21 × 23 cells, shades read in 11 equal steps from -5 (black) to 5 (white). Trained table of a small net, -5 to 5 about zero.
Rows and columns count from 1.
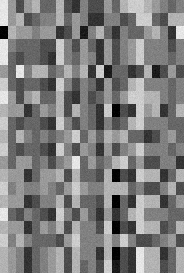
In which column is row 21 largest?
18
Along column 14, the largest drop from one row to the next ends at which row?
6
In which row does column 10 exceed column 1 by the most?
3
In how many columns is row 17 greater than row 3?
8
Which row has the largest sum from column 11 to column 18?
15
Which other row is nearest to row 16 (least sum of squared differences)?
14
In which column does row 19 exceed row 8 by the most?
10
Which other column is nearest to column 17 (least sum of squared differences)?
21
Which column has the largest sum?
1
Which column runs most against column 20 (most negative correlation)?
9
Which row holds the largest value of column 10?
13
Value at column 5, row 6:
2
